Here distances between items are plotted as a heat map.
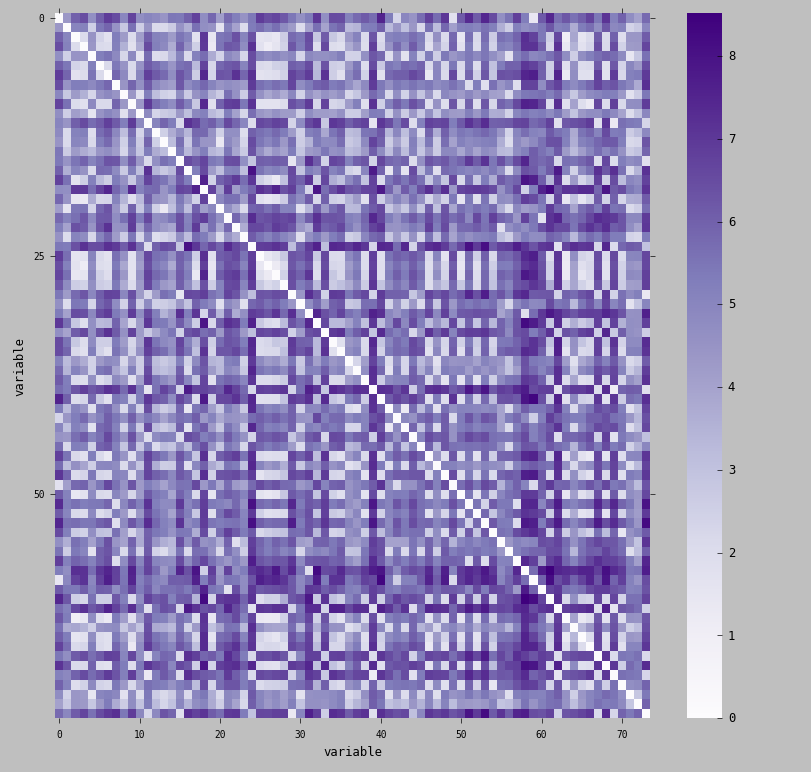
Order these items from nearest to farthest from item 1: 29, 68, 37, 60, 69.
37, 29, 69, 60, 68
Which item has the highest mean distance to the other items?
58
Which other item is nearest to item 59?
0
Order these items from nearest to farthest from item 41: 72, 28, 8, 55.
8, 72, 55, 28
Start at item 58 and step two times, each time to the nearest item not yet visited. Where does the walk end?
18
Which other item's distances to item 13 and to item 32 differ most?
20
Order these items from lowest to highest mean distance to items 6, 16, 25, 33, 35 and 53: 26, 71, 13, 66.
26, 66, 71, 13
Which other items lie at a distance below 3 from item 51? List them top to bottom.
7, 53, 57
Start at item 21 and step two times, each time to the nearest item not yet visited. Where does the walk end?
57
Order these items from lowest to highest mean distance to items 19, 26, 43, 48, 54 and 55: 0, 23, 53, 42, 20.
23, 20, 42, 53, 0
